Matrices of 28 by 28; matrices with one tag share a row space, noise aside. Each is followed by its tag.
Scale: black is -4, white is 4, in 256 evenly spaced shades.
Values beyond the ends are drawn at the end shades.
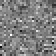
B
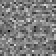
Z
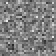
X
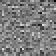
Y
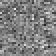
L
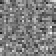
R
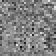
L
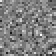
R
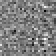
L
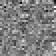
B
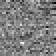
Y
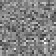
L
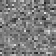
L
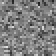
X
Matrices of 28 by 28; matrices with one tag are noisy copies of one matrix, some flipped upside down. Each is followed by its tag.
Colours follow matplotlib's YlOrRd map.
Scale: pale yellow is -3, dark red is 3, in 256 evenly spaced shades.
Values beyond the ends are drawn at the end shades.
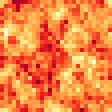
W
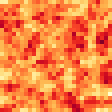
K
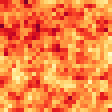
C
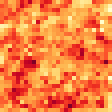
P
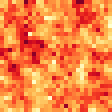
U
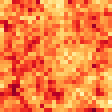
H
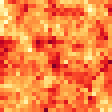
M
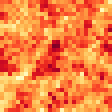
M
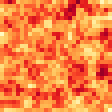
K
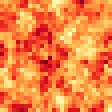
W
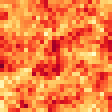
M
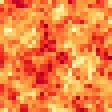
W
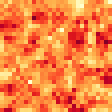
K
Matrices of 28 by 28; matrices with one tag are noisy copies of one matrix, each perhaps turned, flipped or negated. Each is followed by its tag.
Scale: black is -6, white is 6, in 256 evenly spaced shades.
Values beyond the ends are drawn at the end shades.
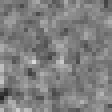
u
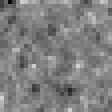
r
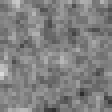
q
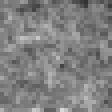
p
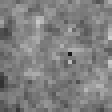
p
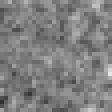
q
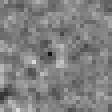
u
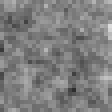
p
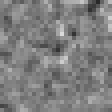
u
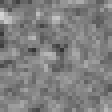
u
